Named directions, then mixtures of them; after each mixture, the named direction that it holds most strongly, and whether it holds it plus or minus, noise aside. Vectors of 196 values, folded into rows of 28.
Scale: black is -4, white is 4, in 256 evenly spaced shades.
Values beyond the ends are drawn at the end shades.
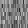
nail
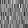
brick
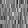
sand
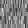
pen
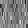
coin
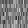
nail, minus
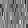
coin, plus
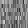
nail, plus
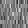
sand, plus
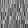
brick, plus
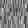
pen, plus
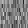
nail, plus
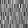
brick, plus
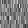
brick, plus
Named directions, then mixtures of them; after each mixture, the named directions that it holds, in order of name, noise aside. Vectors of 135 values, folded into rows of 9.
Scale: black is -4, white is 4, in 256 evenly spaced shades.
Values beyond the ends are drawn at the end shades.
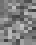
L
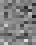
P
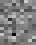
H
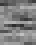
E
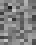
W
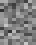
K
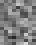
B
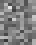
W.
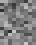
K.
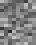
K.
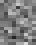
B.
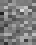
P, W.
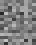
P, W.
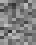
K.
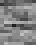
E.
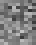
L, P, W.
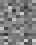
P, W.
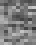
E, L, P.
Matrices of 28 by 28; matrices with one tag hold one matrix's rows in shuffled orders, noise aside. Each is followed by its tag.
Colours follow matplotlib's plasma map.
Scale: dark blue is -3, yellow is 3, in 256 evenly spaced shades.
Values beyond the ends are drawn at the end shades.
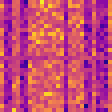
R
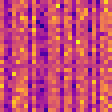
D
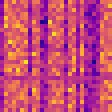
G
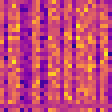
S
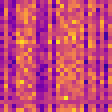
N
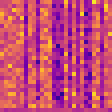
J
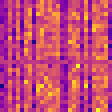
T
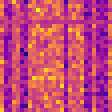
R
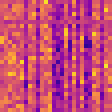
J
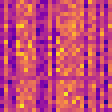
N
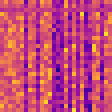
J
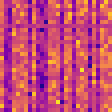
D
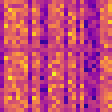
G
